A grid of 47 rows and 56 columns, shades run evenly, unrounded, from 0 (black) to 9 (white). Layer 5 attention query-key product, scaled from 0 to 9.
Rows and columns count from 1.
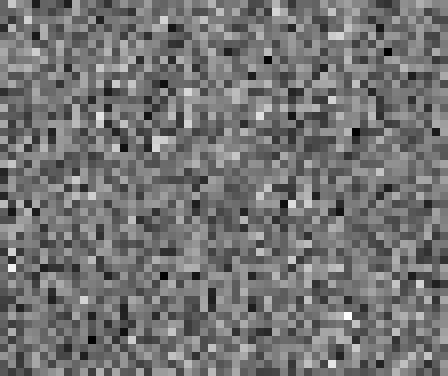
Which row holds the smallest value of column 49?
7
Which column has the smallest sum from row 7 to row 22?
37
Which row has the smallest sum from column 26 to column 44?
27
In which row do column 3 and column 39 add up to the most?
26
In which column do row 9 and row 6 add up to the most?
16
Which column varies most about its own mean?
2
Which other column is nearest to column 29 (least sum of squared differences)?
49
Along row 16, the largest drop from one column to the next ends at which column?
14
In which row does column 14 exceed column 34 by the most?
8
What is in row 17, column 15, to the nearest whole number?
1
